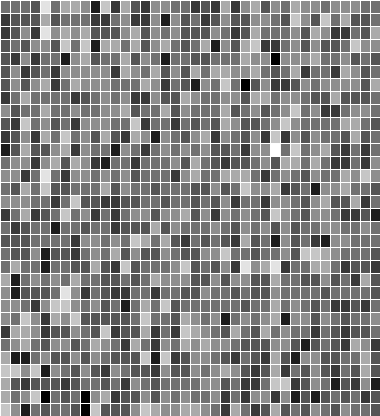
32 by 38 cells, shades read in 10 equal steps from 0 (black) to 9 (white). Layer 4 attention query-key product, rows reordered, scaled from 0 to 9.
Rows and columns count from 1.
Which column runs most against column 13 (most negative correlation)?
21
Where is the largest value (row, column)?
12, 28
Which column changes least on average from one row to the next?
18
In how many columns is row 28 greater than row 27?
13
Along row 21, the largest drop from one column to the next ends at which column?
29
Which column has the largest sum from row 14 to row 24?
25
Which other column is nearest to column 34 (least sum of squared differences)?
31
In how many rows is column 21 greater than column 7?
11
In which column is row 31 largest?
4
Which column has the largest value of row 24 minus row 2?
17
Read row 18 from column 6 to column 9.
1 4 4 3
